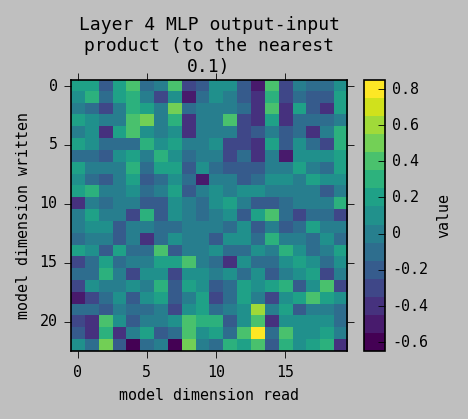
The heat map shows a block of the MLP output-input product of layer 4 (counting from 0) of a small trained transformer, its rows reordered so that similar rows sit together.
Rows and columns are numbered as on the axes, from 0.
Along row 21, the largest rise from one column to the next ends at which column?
2
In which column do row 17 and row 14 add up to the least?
7
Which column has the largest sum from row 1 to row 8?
4
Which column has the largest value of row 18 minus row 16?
18
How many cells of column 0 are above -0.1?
13
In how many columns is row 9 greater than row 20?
7
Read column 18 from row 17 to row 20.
0.4 0.2 0 0.1
